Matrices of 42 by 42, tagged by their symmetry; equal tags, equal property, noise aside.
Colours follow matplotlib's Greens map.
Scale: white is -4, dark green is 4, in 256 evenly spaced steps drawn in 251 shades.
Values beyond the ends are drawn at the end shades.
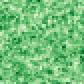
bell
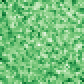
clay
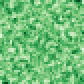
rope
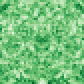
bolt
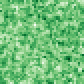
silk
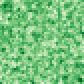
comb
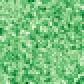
comb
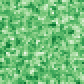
silk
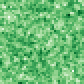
clay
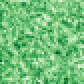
silk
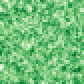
bell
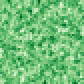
rope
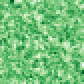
clay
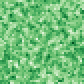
silk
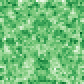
bolt
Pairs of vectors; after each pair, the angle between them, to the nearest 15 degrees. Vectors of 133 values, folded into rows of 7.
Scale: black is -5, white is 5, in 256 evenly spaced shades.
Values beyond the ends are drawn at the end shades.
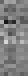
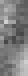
120 degrees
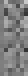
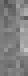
120 degrees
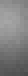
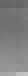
150 degrees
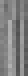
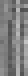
150 degrees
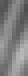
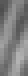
15 degrees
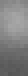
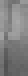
30 degrees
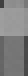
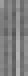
105 degrees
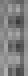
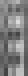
165 degrees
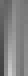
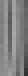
90 degrees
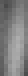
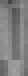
75 degrees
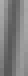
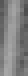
165 degrees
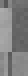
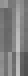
120 degrees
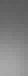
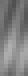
45 degrees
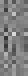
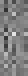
15 degrees
